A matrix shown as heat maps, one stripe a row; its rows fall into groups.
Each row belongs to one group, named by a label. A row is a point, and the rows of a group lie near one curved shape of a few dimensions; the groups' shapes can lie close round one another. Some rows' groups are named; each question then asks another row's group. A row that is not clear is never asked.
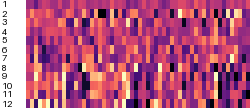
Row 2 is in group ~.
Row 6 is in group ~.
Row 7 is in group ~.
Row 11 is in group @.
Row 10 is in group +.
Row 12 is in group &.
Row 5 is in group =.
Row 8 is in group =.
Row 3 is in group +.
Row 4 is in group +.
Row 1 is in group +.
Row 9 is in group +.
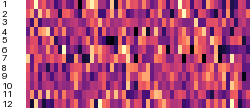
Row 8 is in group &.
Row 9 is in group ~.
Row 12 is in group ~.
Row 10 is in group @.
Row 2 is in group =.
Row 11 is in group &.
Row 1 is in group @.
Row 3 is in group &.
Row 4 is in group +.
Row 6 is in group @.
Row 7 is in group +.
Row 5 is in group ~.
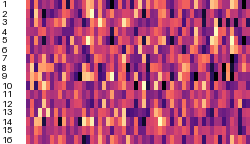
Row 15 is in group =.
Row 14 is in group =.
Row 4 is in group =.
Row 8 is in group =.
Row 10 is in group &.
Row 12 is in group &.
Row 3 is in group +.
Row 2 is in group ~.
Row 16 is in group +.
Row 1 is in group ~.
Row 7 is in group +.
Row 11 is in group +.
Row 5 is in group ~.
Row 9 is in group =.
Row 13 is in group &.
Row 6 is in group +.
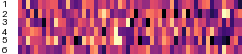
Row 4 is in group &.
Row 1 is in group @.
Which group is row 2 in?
&
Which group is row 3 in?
=
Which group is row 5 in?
+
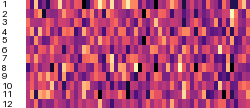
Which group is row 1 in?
+
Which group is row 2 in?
&
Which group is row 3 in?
+
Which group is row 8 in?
=
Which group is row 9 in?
+
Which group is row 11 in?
=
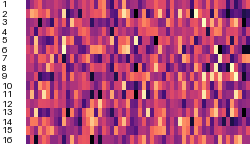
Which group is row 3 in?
~
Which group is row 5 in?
=
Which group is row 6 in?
@
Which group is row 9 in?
~
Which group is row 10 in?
&
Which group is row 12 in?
+
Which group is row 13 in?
~
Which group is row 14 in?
@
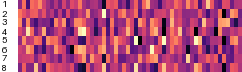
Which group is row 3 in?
~
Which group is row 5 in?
+
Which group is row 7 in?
=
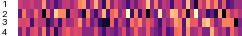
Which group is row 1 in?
=
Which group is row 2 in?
=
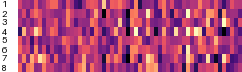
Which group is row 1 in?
+
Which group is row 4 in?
&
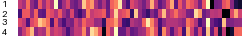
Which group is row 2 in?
+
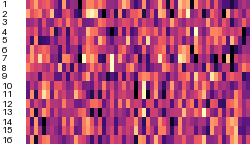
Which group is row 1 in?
@
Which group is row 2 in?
~
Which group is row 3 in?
+
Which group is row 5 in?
~
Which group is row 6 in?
@
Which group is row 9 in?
~
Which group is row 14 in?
~
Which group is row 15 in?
~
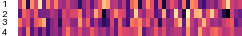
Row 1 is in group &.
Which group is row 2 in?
&
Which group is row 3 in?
~
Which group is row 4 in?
&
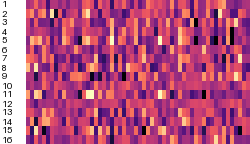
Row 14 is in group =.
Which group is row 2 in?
@
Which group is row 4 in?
=
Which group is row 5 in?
=
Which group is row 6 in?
&
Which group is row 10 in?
+
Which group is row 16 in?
=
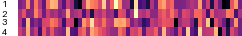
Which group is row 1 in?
+
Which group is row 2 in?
&
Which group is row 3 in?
+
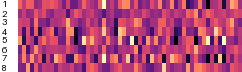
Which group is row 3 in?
&
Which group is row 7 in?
=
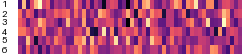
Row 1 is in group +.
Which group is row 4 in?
~
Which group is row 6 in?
&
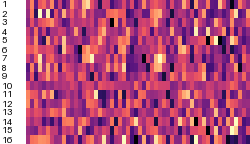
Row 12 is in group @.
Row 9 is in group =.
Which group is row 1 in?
@
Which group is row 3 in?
=
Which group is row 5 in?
@
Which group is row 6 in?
@
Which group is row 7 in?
=
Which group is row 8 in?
&
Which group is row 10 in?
&
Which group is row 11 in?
~
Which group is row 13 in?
+
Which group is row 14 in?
~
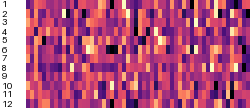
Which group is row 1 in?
&
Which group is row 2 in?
@
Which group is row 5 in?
=
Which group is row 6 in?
~
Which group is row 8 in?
~
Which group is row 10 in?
~
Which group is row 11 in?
=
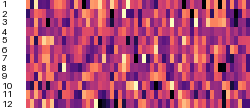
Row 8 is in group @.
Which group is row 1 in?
+
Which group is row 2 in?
&
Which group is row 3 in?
&
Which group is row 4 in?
=
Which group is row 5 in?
=
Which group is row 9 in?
=
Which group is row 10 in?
+
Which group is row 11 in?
~
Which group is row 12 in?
~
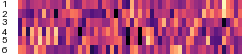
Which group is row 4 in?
&
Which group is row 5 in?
+
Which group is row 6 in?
~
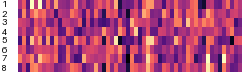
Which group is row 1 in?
&
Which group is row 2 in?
=
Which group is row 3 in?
~
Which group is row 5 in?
&
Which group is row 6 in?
+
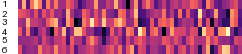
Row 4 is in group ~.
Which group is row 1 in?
&
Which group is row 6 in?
@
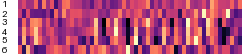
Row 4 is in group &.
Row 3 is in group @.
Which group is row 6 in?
~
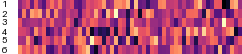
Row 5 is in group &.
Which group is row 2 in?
&
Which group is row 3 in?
+
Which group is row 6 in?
~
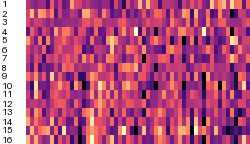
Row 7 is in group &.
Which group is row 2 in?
@
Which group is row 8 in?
=
